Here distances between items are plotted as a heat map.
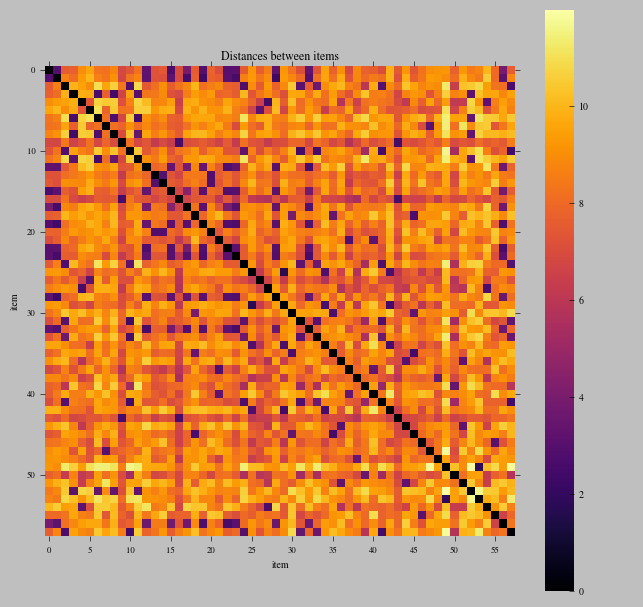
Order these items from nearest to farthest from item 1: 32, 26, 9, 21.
32, 9, 21, 26
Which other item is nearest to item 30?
35
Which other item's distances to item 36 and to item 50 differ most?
39
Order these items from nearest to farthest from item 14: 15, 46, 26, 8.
15, 26, 8, 46
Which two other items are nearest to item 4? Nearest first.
27, 54
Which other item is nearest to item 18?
45
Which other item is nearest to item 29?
25
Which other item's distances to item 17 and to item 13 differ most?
20
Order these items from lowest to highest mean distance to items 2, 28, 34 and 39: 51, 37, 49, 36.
37, 36, 51, 49
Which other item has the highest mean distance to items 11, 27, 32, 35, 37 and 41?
49
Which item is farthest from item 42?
40
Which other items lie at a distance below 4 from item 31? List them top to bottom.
2, 10, 24, 33, 41, 57
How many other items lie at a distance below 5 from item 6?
4
